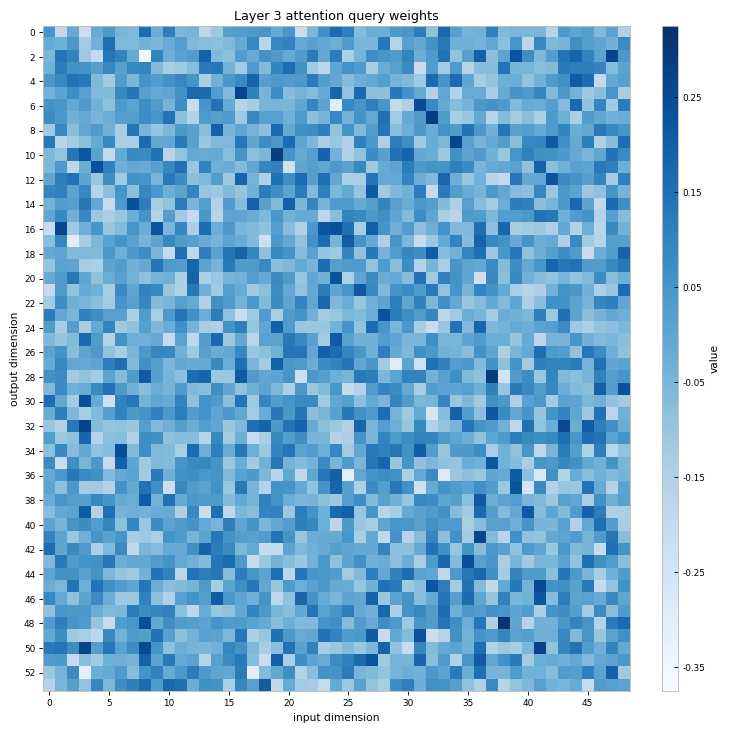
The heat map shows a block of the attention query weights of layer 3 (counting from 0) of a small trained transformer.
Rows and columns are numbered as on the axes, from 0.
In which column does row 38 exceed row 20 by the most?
36
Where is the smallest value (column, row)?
8, 2
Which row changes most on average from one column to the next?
16
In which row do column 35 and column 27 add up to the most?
46
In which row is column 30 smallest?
50
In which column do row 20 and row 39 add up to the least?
13
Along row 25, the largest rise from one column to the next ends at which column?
24
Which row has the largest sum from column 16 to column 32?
34
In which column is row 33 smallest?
17
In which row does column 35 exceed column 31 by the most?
43
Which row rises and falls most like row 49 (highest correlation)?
51
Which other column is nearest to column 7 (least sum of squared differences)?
22
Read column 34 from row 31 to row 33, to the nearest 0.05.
0.2 -0.05 0
